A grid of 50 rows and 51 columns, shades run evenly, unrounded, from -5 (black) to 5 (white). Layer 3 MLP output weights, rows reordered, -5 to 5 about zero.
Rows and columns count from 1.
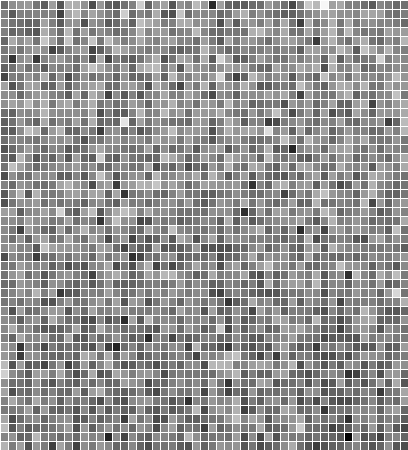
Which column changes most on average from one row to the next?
16
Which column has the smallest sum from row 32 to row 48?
41
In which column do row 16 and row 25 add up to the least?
13
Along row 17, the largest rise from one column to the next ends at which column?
38
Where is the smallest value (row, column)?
49, 44
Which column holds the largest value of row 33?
50
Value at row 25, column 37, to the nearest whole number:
1
